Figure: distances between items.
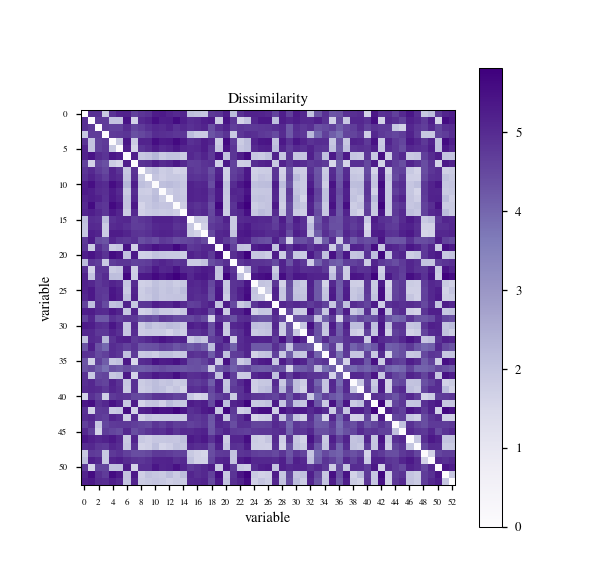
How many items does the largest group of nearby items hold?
24
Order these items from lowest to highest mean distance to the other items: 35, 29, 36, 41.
41, 36, 35, 29
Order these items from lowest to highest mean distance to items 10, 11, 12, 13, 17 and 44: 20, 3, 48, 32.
20, 48, 3, 32
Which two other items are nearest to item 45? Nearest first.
2, 44
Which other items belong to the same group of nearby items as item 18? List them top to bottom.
29, 33, 36
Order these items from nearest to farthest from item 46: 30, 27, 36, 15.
30, 36, 27, 15
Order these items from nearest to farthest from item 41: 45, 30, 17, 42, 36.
30, 36, 45, 17, 42
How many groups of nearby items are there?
5
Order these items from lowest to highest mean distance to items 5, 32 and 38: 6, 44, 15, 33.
15, 6, 33, 44
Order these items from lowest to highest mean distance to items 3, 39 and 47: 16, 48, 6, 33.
6, 48, 16, 33
